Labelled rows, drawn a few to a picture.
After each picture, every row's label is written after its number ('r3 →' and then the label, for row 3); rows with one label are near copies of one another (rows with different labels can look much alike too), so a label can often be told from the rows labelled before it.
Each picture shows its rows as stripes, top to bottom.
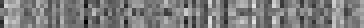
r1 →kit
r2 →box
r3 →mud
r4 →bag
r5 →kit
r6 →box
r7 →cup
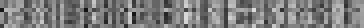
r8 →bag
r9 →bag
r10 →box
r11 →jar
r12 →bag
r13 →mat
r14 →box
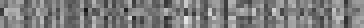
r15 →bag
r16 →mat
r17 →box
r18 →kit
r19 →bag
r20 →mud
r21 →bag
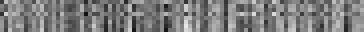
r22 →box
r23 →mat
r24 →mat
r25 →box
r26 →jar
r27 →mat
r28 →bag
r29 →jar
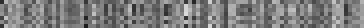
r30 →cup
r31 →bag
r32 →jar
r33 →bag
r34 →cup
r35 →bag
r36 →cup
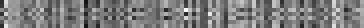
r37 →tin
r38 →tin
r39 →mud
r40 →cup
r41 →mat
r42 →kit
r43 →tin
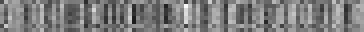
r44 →cup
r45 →mud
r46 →bag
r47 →mat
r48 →jar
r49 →mat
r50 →tin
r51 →mat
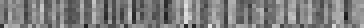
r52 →bag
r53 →mud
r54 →mat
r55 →jar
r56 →jar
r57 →mat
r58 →cup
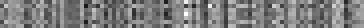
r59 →mud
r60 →kit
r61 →bag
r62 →mud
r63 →bag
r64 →box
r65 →bag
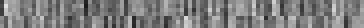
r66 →box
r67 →tin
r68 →cup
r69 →box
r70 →mat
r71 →jar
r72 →jar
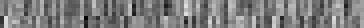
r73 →bag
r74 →bag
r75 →jar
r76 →jar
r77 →tin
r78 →cup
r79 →tin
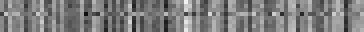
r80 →mud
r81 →jar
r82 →mud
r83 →kit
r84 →jar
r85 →jar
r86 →jar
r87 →jar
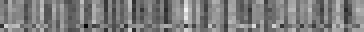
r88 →mat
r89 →mud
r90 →mud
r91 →mud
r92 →mud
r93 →bag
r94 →box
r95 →jar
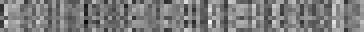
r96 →bag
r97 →box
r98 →cup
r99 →tin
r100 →mat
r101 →kit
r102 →cup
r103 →bag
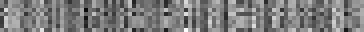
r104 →mat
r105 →jar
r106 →tin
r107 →bag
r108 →box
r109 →cup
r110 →box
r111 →mud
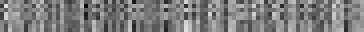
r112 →mat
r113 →tin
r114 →jar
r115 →kit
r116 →tin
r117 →bag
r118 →jar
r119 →jar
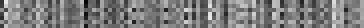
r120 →tin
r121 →kit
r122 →jar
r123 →kit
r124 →cup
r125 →jar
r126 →tin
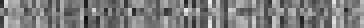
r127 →cup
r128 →cup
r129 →bag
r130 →mat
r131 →tin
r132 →kit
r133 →kit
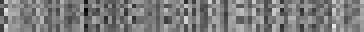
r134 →cup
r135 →mat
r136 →tin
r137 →box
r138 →mat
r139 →mat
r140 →tin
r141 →tin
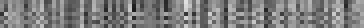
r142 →mud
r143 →jar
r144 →mat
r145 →cup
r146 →mat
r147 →kit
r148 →mat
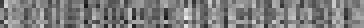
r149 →cup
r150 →tin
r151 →jar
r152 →mud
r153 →jar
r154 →box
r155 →mat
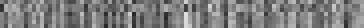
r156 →mat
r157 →cup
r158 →cup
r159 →mat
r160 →mud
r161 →mud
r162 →jar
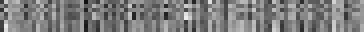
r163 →kit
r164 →jar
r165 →box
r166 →jar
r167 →jar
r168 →tin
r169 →tin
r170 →tin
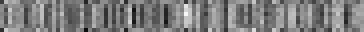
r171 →box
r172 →mud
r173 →jar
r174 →mud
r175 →jar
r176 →jar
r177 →bag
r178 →box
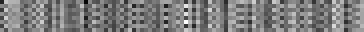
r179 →box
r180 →mud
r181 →cup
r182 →mud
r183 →tin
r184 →mud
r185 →cup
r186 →jar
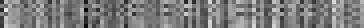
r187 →cup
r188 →jar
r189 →tin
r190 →mat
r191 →tin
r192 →kit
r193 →box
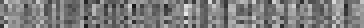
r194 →kit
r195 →jar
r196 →bag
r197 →mud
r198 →box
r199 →mat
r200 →tin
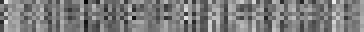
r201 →tin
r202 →bag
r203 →mat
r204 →cup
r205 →mat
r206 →cup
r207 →kit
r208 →kit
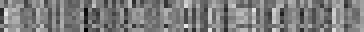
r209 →jar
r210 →bag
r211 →box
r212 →tin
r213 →kit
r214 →box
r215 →mud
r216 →kit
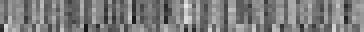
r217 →mat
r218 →mud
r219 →bag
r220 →mat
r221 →jar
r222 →jar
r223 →tin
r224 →cup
